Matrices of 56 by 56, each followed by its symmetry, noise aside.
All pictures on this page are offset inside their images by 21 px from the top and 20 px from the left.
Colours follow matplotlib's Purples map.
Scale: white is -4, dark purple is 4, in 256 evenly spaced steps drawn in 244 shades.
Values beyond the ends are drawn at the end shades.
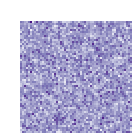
antisymmetric.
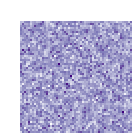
symmetric across the other diagonal.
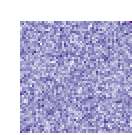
same after a half turn.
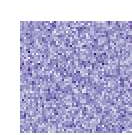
same after a half turn.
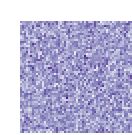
same after a half turn.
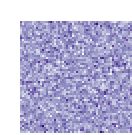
same after a half turn.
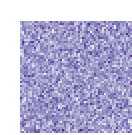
same after a half turn.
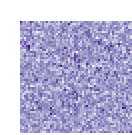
same after a half turn.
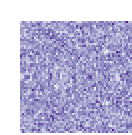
mirrored top to bottom.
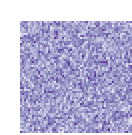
same after a half turn.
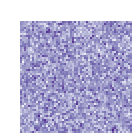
antisymmetric.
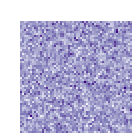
antisymmetric.
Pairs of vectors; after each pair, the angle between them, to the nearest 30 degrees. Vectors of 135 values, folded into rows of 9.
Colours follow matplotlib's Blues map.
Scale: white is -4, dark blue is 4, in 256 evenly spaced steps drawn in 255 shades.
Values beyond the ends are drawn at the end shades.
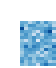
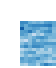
60 degrees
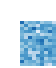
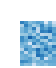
60 degrees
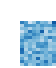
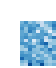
90 degrees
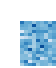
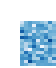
150 degrees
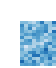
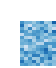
30 degrees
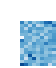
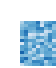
90 degrees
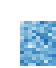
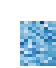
60 degrees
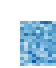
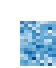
90 degrees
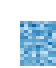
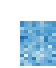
60 degrees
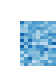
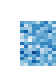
120 degrees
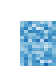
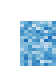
30 degrees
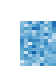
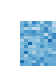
150 degrees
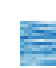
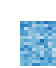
120 degrees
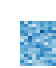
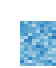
30 degrees
